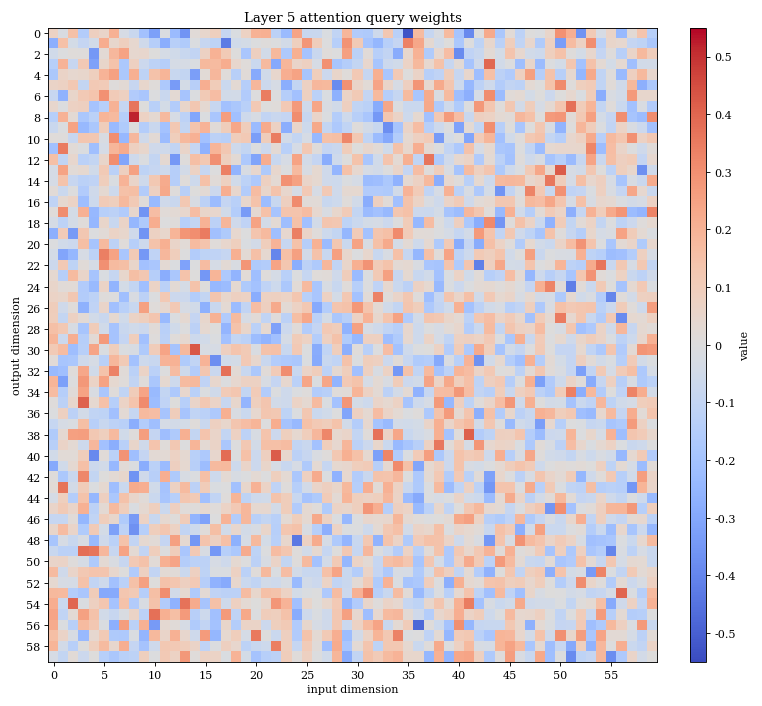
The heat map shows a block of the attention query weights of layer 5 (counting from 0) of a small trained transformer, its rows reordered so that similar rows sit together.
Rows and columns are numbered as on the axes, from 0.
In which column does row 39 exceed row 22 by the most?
42
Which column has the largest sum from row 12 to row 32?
24
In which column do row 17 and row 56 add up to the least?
36
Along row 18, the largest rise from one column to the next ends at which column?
43
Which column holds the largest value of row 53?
56
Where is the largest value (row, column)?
8, 8
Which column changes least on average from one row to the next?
0
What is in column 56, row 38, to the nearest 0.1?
-0.2
